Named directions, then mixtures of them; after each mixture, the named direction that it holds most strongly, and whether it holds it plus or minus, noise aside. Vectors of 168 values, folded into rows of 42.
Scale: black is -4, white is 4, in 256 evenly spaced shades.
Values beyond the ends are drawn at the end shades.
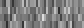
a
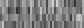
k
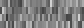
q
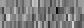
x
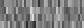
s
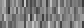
a, minus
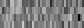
q, minus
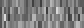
x, minus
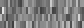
q, plus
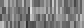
s, plus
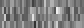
x, minus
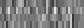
a, plus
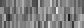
x, minus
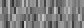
a, plus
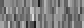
s, plus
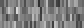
k, minus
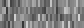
q, plus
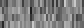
k, minus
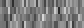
a, plus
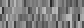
q, minus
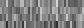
k, plus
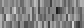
x, plus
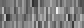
x, minus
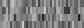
a, minus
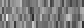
q, minus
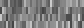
q, plus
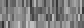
s, minus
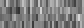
k, plus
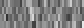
s, plus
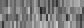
k, minus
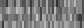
k, minus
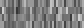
k, plus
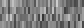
q, minus
